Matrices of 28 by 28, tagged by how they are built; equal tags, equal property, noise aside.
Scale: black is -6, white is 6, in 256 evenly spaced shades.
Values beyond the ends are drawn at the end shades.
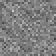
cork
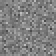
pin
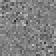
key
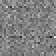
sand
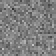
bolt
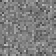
pin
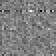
sand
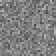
bolt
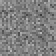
pin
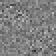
key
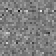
sand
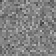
bolt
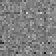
sand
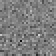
sand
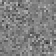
key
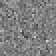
key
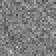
cork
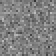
bolt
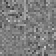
key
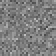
bolt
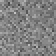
cork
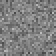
bolt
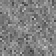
cork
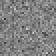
pin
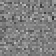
sand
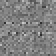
sand
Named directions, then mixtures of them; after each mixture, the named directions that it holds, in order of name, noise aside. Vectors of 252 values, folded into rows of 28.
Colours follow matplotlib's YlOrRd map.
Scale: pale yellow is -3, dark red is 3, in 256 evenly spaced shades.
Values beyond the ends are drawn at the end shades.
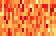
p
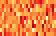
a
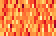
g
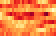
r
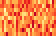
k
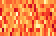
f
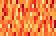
g.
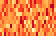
a, g.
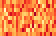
k.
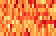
g, r.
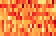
g, k, r.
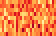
k.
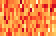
p.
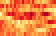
r.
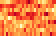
k, r.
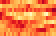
r.
